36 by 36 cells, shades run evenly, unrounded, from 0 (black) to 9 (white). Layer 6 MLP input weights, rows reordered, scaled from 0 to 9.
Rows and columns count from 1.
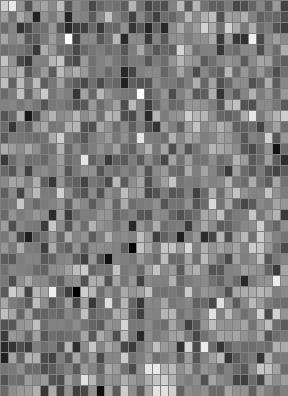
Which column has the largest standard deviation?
16
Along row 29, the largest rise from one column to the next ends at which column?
35
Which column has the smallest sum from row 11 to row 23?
17
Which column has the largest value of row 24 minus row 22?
26
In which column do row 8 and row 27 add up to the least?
10
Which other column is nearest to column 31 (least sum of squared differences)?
30
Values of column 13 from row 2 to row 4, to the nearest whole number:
5 2 3
